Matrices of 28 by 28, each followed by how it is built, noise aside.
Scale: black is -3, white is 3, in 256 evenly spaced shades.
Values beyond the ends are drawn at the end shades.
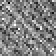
Toeplitz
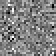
uneven columns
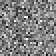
repeating rows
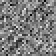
Hankel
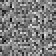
repeating rows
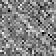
Toeplitz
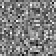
blocks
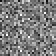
repeating rows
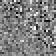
upper triangular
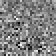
lower triangular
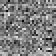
blocks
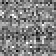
blocks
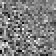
lower triangular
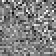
upper triangular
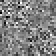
block diagonal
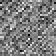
Hankel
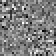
block diagonal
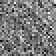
Toeplitz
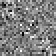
block diagonal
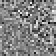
upper triangular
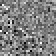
lower triangular
